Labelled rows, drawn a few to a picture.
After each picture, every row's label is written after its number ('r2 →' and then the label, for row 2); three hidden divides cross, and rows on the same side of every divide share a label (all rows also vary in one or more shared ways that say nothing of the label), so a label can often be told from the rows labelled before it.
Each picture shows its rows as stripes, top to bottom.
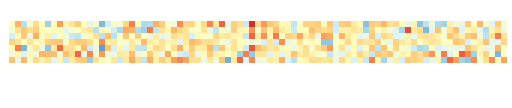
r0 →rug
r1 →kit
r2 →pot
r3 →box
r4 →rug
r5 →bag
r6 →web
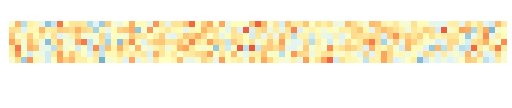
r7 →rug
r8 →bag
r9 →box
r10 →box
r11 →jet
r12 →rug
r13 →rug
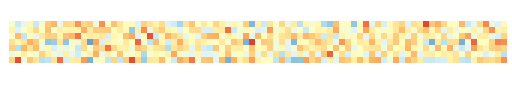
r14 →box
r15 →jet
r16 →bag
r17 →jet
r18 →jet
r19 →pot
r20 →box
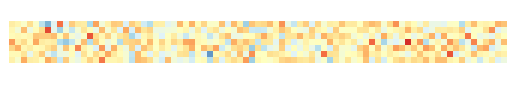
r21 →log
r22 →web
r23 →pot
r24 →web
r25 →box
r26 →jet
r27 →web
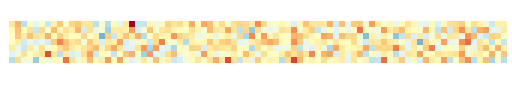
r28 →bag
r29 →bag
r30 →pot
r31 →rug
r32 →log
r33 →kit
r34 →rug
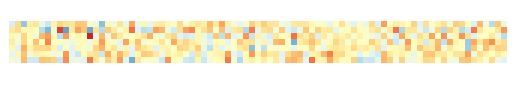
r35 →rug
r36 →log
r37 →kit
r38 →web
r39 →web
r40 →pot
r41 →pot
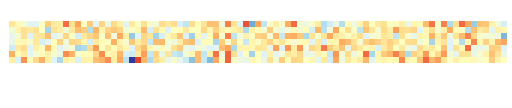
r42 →bag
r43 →log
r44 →pot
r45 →log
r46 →pot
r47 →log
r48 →jet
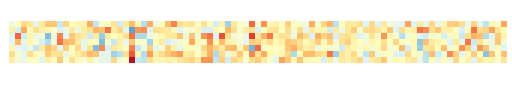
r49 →kit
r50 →jet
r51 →rug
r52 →rug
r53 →bag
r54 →kit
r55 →bag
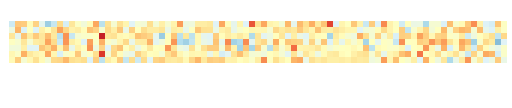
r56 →pot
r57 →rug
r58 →web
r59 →kit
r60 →bag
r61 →web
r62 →rug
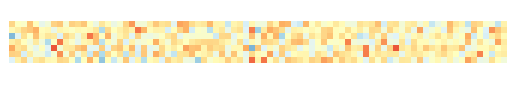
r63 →box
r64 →jet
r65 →pot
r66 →rug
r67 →box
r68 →log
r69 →pot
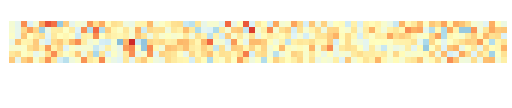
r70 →kit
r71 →jet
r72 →jet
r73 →bag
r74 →kit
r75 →bag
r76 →web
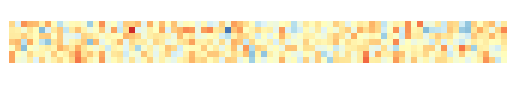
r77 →web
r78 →box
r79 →web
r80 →log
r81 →bag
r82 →box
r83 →box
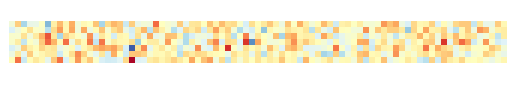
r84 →rug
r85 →log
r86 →kit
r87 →bag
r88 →jet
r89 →box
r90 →bag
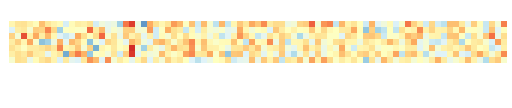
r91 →kit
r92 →kit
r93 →web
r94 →log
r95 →bag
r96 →box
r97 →pot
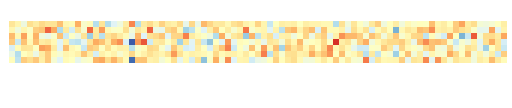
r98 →bag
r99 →kit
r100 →jet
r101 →jet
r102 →pot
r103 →kit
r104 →jet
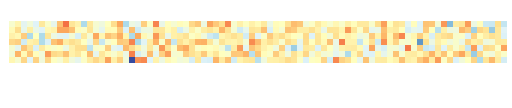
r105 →rug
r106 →rug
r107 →jet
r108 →rug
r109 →web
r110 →bag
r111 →jet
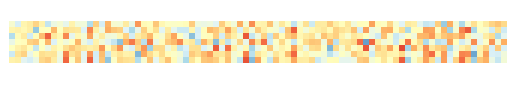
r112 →jet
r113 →rug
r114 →kit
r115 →kit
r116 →log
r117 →bag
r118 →bag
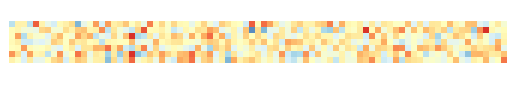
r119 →pot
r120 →box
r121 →bag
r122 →rug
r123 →jet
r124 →box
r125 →box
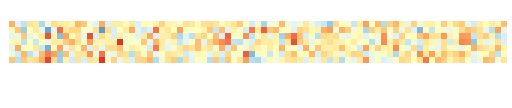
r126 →box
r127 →rug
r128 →kit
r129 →rug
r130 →log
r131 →kit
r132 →web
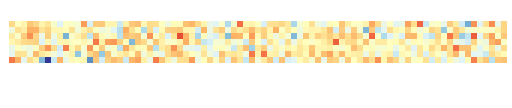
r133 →web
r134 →kit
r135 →web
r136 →jet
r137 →kit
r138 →pot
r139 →log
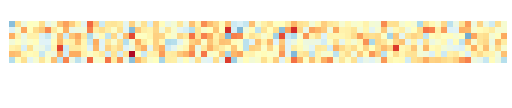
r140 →rug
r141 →pot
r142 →box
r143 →log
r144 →log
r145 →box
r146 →pot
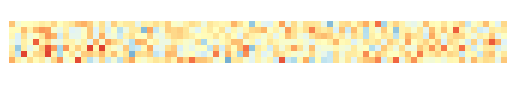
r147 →box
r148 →kit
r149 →kit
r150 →jet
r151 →kit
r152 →web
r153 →box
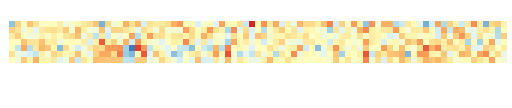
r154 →pot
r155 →box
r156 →bag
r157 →web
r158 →jet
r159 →log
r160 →jet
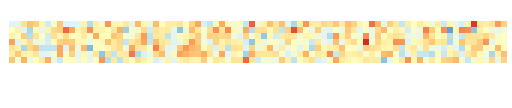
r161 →jet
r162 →rug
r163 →log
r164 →log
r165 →log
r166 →rug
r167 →web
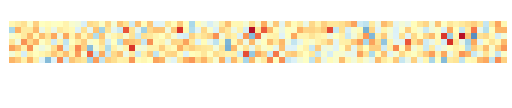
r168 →pot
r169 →pot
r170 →bag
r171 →web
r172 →box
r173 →bag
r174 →log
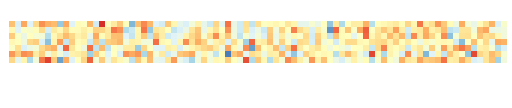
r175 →web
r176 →log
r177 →log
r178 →log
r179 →bag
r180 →web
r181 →kit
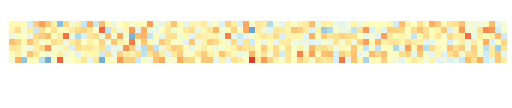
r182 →kit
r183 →box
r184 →pot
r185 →box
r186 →kit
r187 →pot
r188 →rug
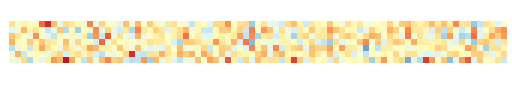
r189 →kit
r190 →jet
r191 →jet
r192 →box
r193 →pot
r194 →bag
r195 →rug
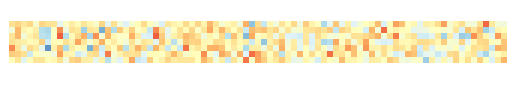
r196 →box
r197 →rug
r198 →log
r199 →box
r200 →log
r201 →pot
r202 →bag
